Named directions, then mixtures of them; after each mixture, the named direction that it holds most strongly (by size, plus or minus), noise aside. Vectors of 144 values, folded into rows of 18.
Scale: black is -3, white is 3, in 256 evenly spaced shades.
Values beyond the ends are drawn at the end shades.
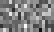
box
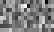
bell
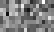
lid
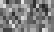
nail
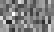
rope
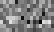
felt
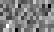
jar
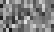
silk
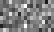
box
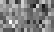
nail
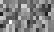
jar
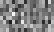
rope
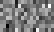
jar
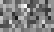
bell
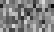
silk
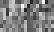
lid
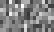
lid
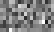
bell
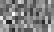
rope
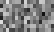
silk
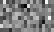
bell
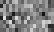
silk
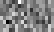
rope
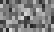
silk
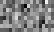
bell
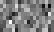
jar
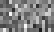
box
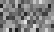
jar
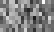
lid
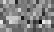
felt
